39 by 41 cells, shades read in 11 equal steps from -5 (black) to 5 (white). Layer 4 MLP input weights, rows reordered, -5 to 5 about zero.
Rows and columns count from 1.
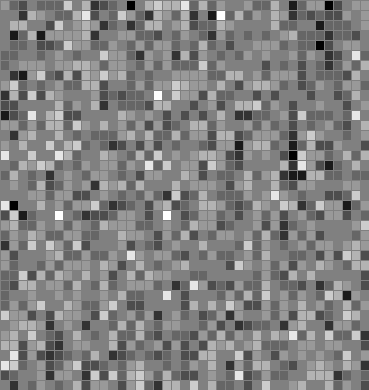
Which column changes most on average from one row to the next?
36
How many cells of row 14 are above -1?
27
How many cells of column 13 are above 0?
14
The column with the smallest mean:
33
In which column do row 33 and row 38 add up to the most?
16
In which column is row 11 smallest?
12
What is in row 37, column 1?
4
